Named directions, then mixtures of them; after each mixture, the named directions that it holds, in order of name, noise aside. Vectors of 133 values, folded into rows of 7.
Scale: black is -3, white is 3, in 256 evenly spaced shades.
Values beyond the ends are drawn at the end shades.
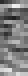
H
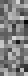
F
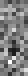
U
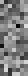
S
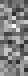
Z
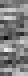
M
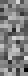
F, U, Z.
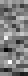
H, M, Z.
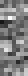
M, U.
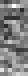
H.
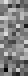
H, S.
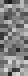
H, S, U.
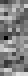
F, H, M.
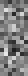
U, Z.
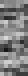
M.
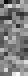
H, S.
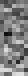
H, M, Z.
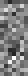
U.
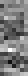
M, U.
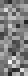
F, S, U.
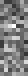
S, Z.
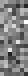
F, H, Z.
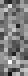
S, U.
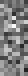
Z.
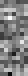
M, U.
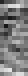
H.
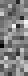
F, S.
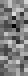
Z.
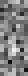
F, U.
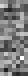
M, S.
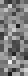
S, U.
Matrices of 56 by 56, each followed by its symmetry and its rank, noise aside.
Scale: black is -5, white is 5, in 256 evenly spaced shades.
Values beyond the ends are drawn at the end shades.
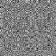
no symmetry, rank six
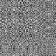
antisymmetric, rank six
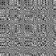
symmetric, rank four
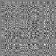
no symmetry, rank four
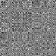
symmetric, rank six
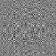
no symmetry, rank four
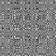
no symmetry, rank four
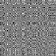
antisymmetric, rank four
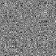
no symmetry, rank eight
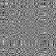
no symmetry, rank four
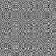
antisymmetric, rank four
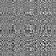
antisymmetric, rank four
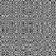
no symmetry, rank four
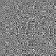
no symmetry, rank six
